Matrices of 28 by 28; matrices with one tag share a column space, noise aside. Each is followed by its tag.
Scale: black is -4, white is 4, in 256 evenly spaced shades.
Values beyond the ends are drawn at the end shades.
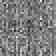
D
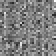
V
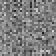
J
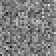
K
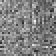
K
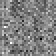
J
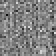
D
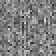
K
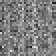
D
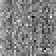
K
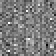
V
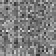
D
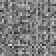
K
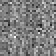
D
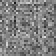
D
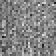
D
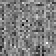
D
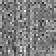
D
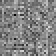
V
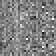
V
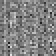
K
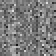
K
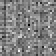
D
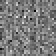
K
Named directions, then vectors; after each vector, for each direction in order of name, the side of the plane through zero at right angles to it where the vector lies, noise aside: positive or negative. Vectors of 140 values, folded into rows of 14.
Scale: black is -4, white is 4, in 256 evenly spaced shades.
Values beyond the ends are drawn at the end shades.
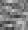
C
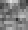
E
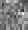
positive, positive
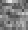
positive, positive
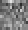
positive, positive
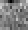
negative, negative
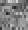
positive, positive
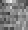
positive, positive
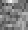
positive, positive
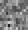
negative, positive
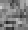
positive, negative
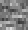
negative, positive
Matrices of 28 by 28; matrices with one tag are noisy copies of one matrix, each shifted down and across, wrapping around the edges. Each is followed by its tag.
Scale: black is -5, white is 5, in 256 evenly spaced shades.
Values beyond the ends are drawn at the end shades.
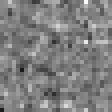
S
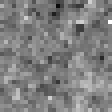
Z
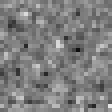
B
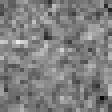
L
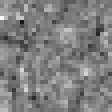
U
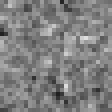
L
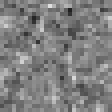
U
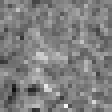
Z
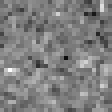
L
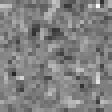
S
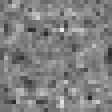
S
